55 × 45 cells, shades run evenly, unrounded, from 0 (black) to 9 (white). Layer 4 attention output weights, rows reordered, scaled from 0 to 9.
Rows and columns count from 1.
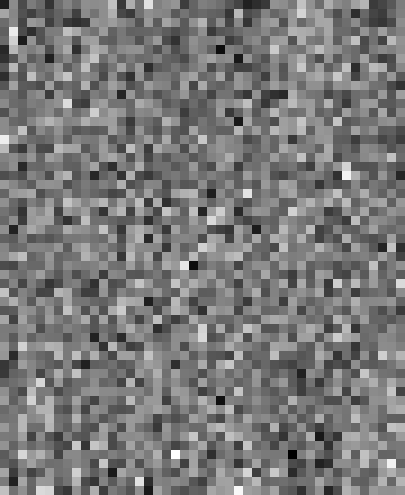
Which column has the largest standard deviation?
27
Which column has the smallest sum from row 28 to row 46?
2
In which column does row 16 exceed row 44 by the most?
23
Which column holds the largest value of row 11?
33
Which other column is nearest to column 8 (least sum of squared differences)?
35
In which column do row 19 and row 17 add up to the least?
3
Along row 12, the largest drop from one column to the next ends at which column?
9
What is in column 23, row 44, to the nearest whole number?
2
